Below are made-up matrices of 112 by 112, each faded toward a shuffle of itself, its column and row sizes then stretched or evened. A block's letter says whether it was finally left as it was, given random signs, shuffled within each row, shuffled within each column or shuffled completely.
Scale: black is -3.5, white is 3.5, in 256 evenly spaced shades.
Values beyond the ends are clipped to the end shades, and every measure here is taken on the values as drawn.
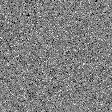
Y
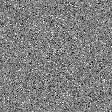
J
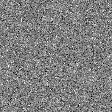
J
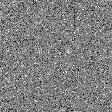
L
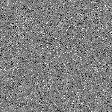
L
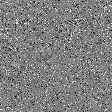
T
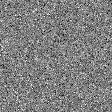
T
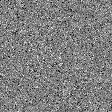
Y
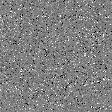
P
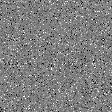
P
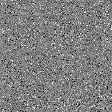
L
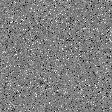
T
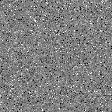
L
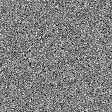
Y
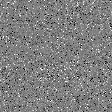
P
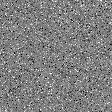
Y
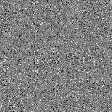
L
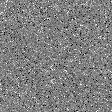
Y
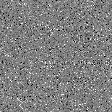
L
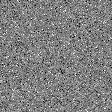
Y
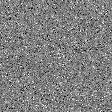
Y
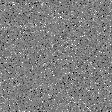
T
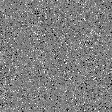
L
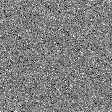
T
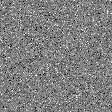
Y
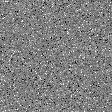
Y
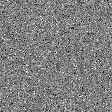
Y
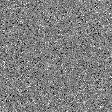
J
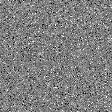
L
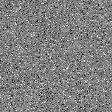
J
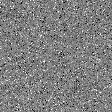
J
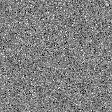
J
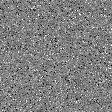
Y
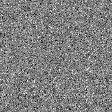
L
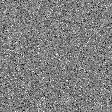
Y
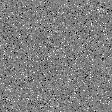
P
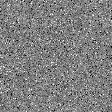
L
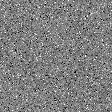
Y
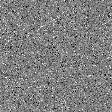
P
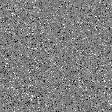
L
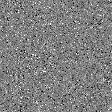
L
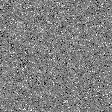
Y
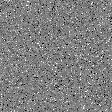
Y
